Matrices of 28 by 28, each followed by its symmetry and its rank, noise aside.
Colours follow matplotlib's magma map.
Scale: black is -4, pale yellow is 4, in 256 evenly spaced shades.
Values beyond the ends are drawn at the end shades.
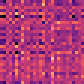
no symmetry, rank three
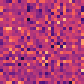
antisymmetric, rank six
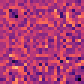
symmetric, rank four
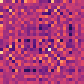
symmetric, rank four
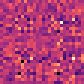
antisymmetric, rank six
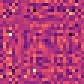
antisymmetric, rank four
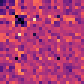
symmetric, rank four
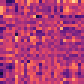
antisymmetric, rank four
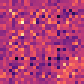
symmetric, rank four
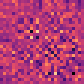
symmetric, rank four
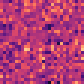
antisymmetric, rank six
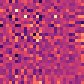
no symmetry, rank four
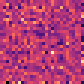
no symmetry, rank six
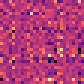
antisymmetric, rank four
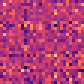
no symmetry, rank six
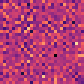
symmetric, rank six
